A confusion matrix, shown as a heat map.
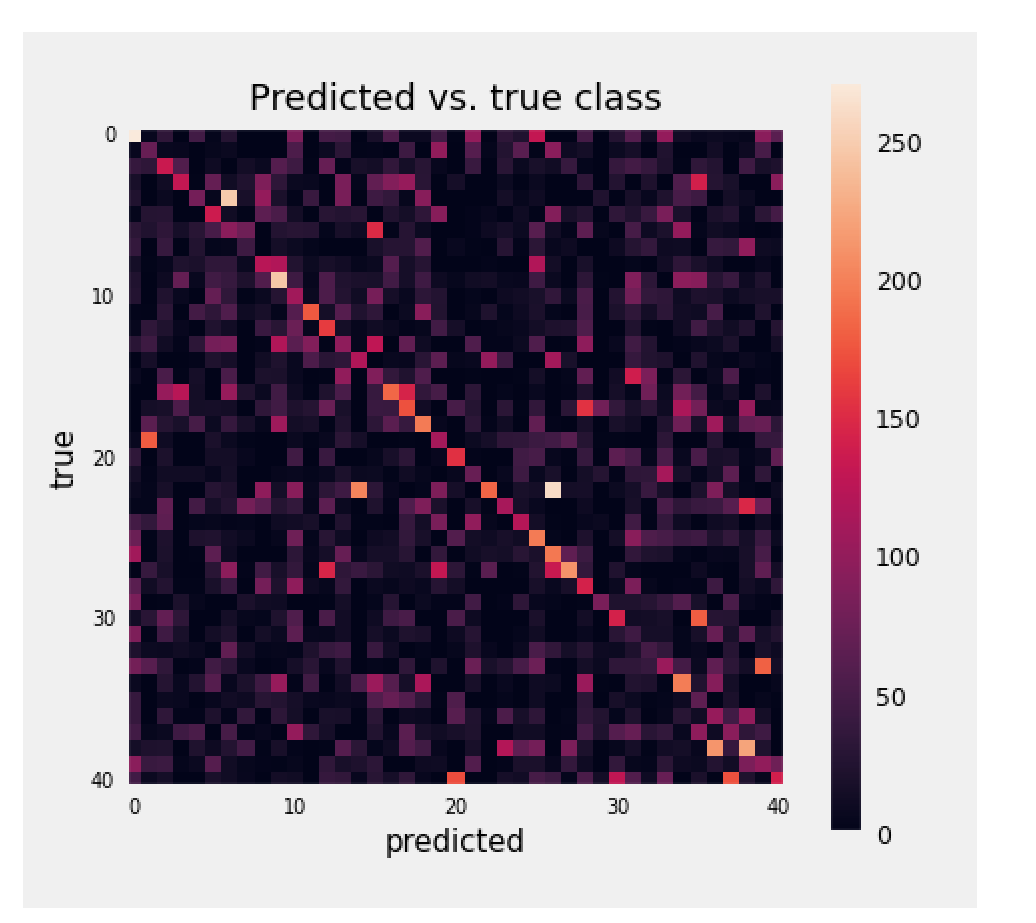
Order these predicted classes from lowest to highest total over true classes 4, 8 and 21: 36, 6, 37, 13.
36, 37, 13, 6
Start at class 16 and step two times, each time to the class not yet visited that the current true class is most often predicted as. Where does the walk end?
28
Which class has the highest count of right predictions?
0
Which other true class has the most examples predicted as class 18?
34
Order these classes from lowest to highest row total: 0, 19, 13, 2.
19, 2, 13, 0
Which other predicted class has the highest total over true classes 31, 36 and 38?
23
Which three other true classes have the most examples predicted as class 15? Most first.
6, 13, 34
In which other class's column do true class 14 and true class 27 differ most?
12
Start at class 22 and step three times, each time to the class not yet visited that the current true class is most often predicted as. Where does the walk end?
25
